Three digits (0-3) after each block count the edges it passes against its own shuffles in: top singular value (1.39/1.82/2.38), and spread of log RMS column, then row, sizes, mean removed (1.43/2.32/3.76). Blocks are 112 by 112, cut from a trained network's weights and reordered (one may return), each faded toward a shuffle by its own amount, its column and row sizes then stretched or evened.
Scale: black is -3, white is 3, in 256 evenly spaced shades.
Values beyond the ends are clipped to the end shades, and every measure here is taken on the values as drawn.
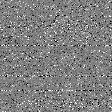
1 0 2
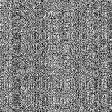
3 0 0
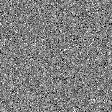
0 0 1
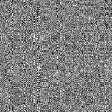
3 2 0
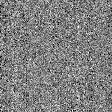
1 1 0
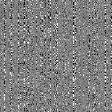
2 3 1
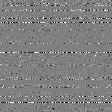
2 0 3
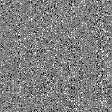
2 2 0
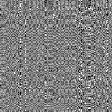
3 2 0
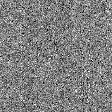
0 1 0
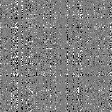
1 3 2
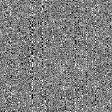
2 2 0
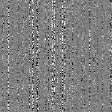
1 3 0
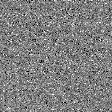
0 0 2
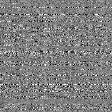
1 0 3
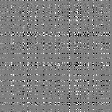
3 3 3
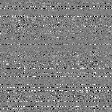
1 1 3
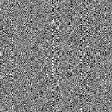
3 2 0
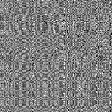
3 1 0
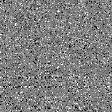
2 1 1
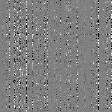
2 3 1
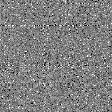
2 1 1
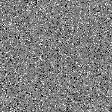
0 1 0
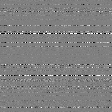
3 0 3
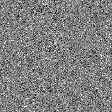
0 1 0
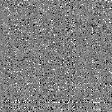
1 2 2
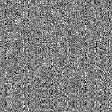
3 2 1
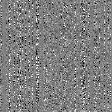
1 3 0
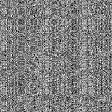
3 1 0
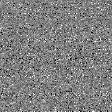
0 1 2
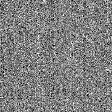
1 1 0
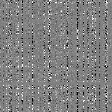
2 3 2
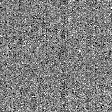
1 0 1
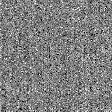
1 0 1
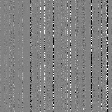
3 3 0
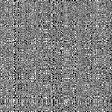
3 2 2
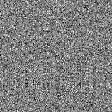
2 0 0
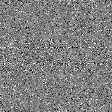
1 0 1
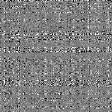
2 2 3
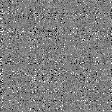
0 2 2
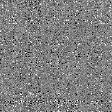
0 2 2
